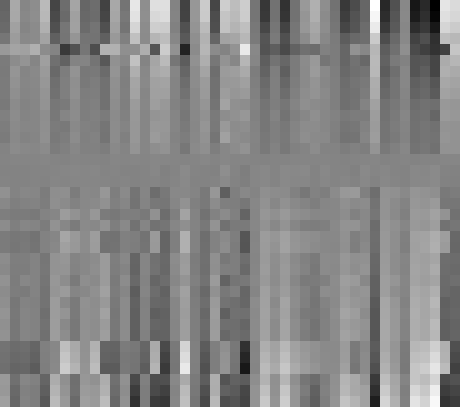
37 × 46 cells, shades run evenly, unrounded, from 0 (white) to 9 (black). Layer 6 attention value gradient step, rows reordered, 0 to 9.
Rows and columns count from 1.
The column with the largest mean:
25
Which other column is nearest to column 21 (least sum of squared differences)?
46
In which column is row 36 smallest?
44
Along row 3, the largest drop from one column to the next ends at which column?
45
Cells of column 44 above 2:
31
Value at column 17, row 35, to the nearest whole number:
6
